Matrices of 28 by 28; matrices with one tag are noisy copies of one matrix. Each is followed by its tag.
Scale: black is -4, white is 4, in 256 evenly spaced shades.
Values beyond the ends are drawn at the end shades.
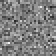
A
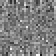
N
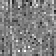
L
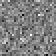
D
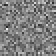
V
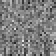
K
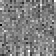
N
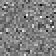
V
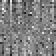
L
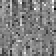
L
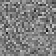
V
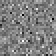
D
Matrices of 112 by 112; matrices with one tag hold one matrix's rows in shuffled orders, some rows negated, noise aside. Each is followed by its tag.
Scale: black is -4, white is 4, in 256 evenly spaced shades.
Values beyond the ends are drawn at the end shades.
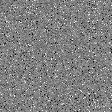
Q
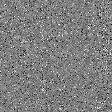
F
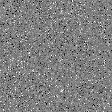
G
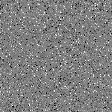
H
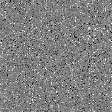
Q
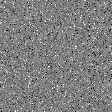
Q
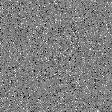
H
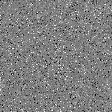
H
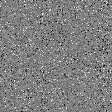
F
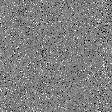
F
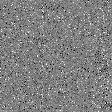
F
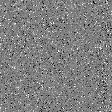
F
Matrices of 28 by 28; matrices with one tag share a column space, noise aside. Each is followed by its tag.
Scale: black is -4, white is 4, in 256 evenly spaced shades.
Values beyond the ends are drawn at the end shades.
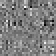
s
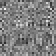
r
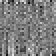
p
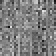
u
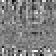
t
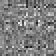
s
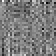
p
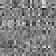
s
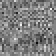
r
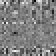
t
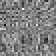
r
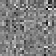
s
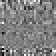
t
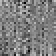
p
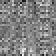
p
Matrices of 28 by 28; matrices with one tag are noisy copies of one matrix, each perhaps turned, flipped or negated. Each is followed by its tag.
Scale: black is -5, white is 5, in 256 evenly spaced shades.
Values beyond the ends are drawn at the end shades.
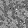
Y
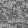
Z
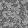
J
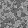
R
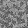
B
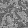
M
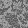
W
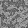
B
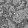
W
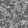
M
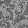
M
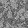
Y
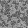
R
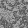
W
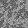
Y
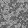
Y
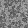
Z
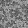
Z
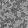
R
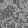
W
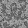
J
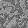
M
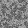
J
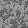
Y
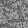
Z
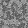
J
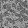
B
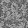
J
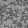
Z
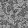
M
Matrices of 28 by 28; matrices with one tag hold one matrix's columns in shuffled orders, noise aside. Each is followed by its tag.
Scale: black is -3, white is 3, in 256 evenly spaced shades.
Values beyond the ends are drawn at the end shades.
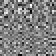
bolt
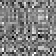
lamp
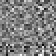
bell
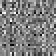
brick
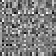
brick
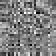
brick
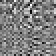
bolt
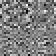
bolt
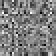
brick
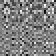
bolt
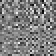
bolt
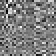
bolt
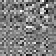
bolt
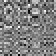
bolt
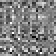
lamp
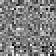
bell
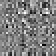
brick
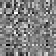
brick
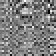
bolt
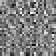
brick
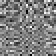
bolt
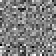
bell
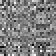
bell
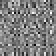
brick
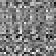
lamp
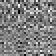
bolt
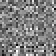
bell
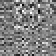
bolt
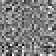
bell
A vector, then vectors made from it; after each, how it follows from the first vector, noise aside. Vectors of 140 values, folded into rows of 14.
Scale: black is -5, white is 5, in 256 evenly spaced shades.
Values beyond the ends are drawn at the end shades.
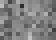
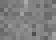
reversed, shrunk.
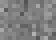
reversed, negated, shrunk.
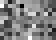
scaled up.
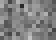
copied.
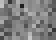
copied.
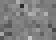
partly zeroed.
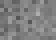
wrapped around, shrunk.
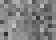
wrapped around.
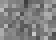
reversed, negated.
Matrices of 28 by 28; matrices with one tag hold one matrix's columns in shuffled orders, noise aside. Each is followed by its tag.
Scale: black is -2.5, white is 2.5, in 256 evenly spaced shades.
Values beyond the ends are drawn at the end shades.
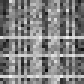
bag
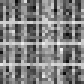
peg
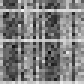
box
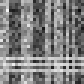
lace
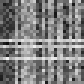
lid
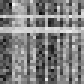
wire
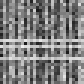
lid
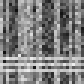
lace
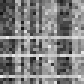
bag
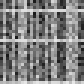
box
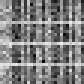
peg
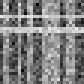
wire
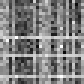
bag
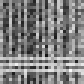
lace
